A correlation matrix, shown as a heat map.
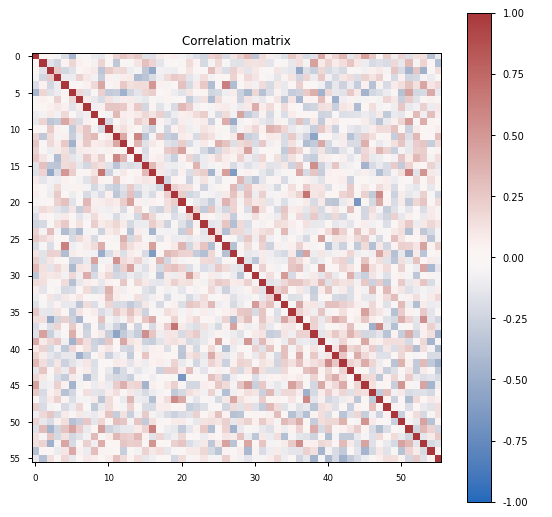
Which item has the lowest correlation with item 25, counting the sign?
54
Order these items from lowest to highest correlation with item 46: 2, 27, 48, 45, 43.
43, 27, 2, 45, 48
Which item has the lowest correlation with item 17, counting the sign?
30
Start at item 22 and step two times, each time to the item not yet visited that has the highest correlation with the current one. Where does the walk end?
38
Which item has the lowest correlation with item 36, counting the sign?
2
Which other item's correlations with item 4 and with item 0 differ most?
26
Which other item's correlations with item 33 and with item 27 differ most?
49
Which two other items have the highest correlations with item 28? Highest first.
11, 8
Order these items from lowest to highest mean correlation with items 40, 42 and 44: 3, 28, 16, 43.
3, 16, 28, 43
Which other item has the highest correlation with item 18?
27
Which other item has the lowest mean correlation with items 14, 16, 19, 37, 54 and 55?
46
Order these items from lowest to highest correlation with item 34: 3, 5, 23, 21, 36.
5, 3, 23, 21, 36
